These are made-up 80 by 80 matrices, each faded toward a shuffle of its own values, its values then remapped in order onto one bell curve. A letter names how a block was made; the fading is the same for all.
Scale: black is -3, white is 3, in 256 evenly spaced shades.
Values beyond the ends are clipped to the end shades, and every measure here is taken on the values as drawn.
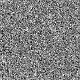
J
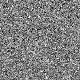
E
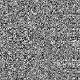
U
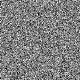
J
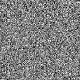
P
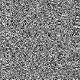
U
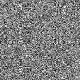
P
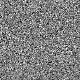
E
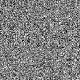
P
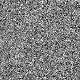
J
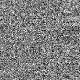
P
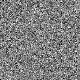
J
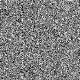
J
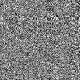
P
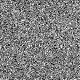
E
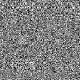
U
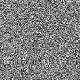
P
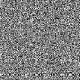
U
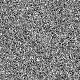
E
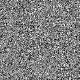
J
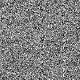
J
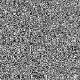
U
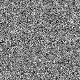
E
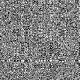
U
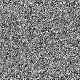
E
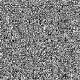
U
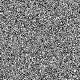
E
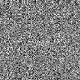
U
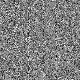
J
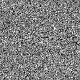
E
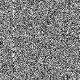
J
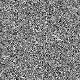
J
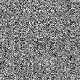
U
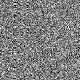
P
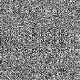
U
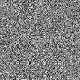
P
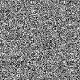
P
